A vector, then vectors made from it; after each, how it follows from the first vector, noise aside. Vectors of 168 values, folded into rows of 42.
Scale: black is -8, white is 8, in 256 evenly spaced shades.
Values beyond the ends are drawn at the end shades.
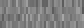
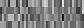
negated, scaled up.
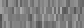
reversed.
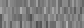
reversed.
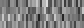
negated, scaled up.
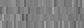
negated, partly zeroed.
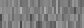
reversed.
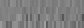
negated, partly zeroed.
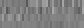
negated, partly zeroed.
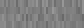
negated, shrunk.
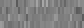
negated, partly zeroed.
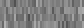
wrapped around, negated.
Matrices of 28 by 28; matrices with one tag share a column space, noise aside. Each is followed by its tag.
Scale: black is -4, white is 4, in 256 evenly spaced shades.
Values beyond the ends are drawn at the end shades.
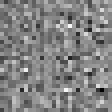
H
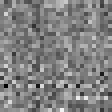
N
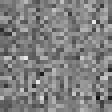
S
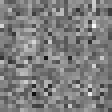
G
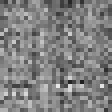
N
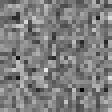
H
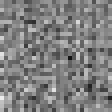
S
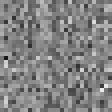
H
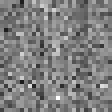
N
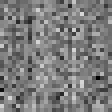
S
